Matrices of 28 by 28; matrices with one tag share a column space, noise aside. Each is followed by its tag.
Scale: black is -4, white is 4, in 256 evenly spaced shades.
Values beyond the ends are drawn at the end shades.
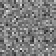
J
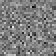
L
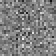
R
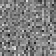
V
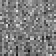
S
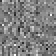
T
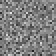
L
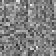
V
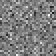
L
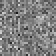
R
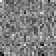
T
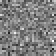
J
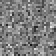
T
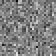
T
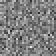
R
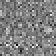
T
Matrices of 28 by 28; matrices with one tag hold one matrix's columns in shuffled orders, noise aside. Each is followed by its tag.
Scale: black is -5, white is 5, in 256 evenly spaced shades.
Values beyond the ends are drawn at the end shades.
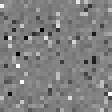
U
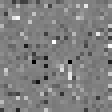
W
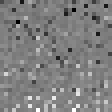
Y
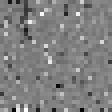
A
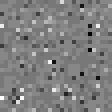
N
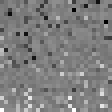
Y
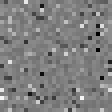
N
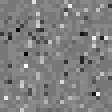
U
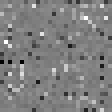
W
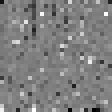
A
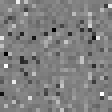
U
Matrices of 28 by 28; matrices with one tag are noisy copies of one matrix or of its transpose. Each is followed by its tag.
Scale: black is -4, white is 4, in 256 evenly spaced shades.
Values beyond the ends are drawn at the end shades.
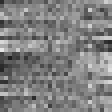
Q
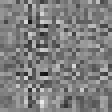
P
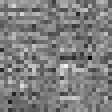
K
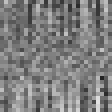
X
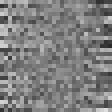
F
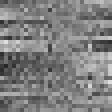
Q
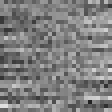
X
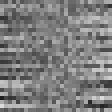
X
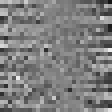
F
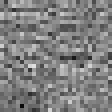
K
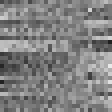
Q
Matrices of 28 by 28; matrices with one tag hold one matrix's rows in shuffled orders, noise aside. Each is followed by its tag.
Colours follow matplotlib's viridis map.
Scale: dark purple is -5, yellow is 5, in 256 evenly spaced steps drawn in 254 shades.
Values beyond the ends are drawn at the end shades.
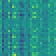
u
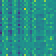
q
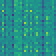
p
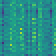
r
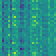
u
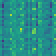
r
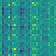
u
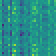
u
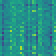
r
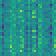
r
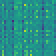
p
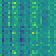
u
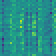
r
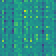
p
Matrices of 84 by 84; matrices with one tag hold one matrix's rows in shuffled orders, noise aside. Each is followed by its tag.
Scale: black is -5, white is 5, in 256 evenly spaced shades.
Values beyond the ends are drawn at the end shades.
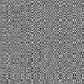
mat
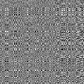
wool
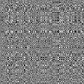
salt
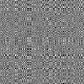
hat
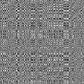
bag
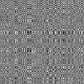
hat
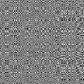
wool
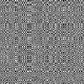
hat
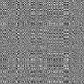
bag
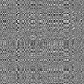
bag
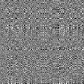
salt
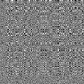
salt
